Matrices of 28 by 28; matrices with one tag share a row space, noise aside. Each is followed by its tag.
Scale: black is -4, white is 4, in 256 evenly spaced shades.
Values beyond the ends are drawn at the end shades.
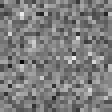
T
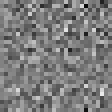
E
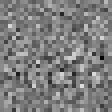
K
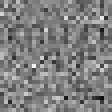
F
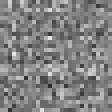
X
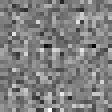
X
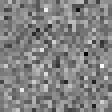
E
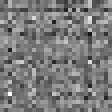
T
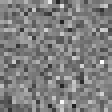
K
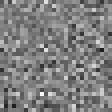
F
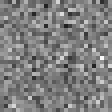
E
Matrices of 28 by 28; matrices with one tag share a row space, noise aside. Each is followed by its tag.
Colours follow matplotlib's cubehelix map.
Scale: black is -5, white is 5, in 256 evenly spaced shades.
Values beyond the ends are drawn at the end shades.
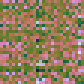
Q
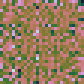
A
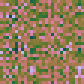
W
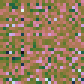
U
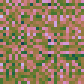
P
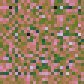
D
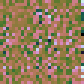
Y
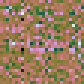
U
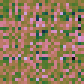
Q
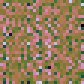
Y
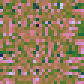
A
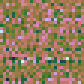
P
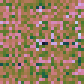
Q
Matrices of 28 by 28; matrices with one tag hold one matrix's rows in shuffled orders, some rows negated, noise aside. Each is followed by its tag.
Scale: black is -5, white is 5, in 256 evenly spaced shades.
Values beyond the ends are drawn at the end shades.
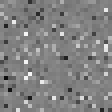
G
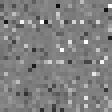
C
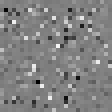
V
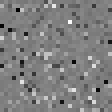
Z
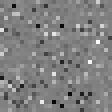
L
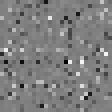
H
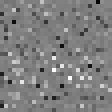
L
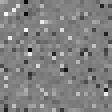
G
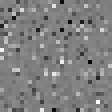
L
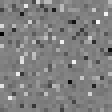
Z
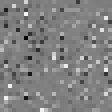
G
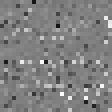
C
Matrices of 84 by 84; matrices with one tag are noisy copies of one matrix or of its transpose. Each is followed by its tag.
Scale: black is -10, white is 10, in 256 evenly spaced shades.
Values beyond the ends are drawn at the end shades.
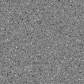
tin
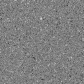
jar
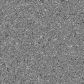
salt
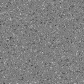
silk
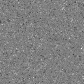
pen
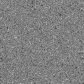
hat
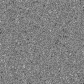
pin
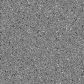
tin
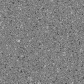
jar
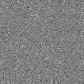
hat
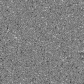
hat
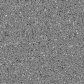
salt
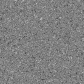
jar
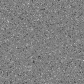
tin
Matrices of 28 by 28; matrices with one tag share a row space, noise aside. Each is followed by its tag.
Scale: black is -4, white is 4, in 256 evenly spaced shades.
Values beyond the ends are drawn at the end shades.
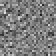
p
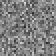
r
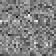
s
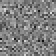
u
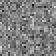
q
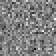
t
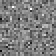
s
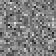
p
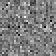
s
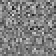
t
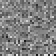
s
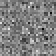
q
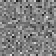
t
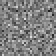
r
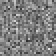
t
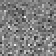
r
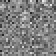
q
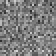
u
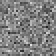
s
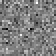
s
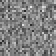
q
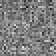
r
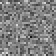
s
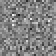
t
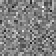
r
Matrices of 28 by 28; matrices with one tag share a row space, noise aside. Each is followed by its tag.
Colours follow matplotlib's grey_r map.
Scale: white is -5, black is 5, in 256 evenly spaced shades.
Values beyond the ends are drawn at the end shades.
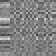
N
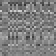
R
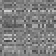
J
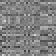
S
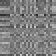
N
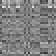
S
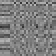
N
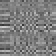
N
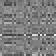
J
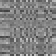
N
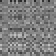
R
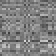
S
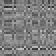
J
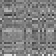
J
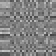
N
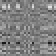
S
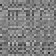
R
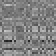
J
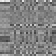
N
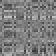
J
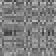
J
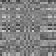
S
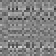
R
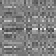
J
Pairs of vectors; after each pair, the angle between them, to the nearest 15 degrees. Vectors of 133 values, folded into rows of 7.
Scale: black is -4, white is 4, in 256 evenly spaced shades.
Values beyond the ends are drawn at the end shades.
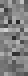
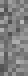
60 degrees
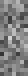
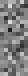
105 degrees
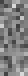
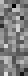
150 degrees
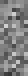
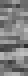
90 degrees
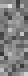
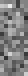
30 degrees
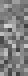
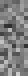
165 degrees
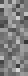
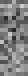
60 degrees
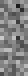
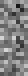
15 degrees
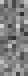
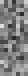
30 degrees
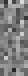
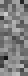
105 degrees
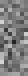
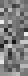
15 degrees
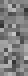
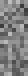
60 degrees
